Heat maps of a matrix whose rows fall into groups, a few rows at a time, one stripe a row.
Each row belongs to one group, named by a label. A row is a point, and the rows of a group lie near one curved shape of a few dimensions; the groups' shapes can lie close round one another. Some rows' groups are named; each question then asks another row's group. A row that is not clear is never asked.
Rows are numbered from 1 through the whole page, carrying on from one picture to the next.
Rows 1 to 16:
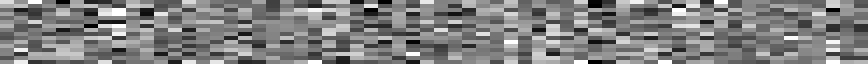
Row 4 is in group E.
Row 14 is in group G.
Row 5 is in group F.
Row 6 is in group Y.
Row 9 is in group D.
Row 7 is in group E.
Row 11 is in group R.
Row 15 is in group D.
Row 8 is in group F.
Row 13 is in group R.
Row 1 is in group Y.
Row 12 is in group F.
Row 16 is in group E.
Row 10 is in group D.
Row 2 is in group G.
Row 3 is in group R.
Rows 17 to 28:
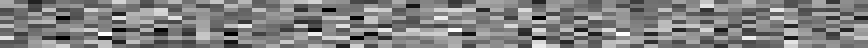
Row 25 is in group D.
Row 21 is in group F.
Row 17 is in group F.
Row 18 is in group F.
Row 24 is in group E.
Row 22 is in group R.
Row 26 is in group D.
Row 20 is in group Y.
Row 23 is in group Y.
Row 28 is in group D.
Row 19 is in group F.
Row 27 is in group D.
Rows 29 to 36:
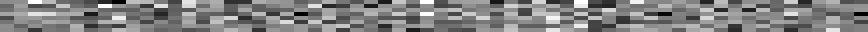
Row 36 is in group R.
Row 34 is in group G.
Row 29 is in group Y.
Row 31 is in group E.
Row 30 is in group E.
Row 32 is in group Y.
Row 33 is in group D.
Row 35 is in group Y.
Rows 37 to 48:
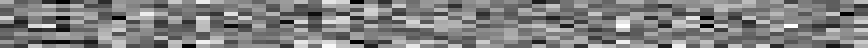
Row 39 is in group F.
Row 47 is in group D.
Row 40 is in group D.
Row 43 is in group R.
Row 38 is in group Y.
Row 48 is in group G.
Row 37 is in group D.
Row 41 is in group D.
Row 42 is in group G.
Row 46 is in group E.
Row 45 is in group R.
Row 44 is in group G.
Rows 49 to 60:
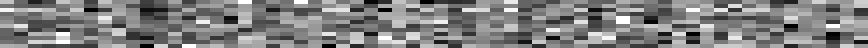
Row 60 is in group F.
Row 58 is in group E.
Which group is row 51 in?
Y
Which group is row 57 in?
G
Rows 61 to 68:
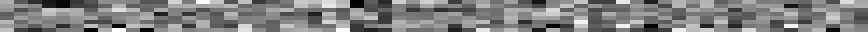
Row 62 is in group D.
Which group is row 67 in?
D
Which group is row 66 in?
Y
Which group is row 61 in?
D
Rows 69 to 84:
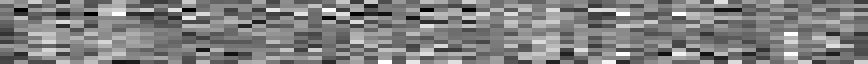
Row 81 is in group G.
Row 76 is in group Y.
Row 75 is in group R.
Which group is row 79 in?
D
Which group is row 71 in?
F
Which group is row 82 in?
R
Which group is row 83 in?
F
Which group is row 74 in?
F
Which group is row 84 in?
E
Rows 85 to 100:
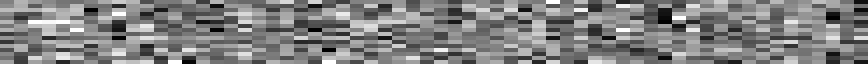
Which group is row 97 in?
F
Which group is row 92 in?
G
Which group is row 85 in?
G
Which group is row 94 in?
Y
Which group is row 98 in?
E
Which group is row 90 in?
G
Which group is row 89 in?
R
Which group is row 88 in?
E
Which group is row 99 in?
G
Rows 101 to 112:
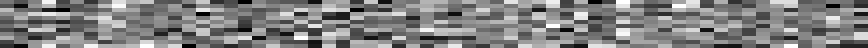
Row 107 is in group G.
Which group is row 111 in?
D
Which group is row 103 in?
D
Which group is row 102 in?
R
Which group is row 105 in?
E
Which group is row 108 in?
R
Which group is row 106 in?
G
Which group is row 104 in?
G
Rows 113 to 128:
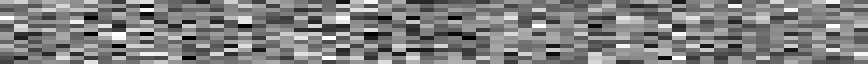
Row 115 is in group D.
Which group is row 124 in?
D
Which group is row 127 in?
G
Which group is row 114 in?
E
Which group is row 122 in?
F
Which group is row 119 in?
E
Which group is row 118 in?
G
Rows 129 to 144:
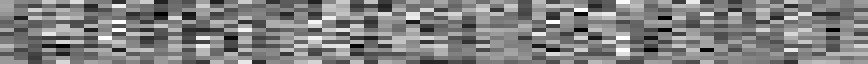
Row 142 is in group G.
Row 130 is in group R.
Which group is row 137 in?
D
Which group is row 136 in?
E
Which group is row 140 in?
D
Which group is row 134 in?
G
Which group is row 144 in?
R
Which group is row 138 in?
D
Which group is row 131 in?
Y
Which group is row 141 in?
D
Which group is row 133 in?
G
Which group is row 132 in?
E
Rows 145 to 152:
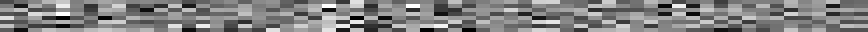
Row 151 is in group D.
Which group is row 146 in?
G
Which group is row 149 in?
D
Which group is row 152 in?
F
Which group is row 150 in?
D
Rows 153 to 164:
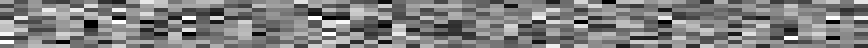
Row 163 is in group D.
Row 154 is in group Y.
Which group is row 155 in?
E
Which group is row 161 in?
F
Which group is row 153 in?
Y
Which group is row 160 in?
F
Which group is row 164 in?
G
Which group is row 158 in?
E
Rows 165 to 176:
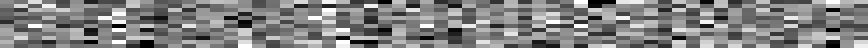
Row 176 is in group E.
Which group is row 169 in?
D
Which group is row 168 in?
D
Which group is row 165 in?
Y
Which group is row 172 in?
E
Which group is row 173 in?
Y
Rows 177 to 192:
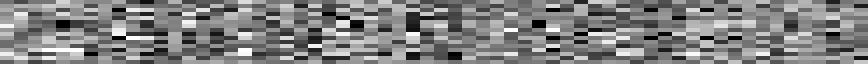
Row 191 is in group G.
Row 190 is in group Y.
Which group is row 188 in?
G
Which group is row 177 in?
E
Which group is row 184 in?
R
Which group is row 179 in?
D
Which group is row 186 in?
D
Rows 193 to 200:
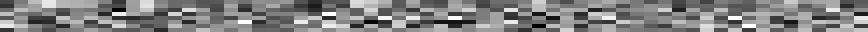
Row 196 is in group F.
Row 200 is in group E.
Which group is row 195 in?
R
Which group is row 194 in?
D
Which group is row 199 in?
F
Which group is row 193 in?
D
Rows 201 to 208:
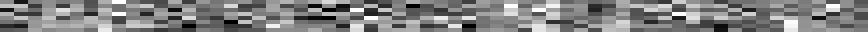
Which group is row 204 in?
E
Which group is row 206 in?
D
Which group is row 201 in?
R
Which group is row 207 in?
F
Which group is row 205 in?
F
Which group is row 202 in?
R
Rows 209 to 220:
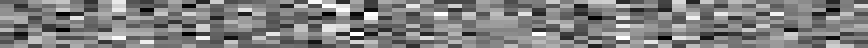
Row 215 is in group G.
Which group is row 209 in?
G
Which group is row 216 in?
D
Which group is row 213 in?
G
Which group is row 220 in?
G
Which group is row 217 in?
F
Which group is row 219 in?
D
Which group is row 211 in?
E
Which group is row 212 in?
F
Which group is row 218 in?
R
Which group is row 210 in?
G
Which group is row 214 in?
F
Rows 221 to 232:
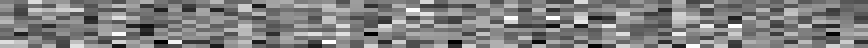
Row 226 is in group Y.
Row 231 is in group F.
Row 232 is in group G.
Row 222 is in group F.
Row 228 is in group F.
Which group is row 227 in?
E
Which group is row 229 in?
R
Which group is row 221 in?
Y
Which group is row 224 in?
R
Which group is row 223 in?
G
